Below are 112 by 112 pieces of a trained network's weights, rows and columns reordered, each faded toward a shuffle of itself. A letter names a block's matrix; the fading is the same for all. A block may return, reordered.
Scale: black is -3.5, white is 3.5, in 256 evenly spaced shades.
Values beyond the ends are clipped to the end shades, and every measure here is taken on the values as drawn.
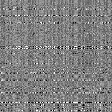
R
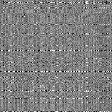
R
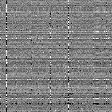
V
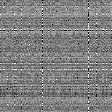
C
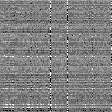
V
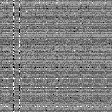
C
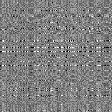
R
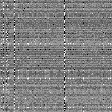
V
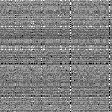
C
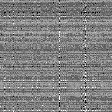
C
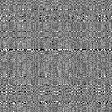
R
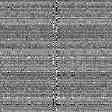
C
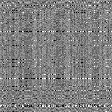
R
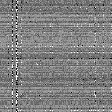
V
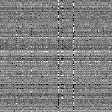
C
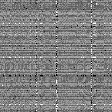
C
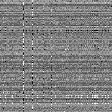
C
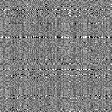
R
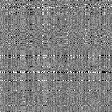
R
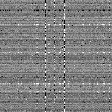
V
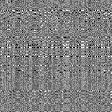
R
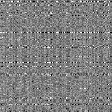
R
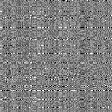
R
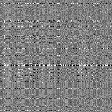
R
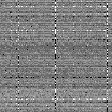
V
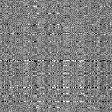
R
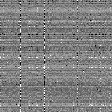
V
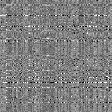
R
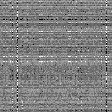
C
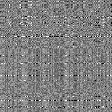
R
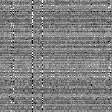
V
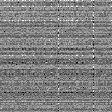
V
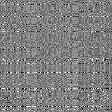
R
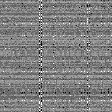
V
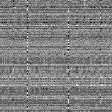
C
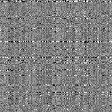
R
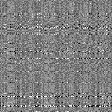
R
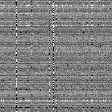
V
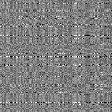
R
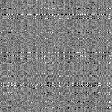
R
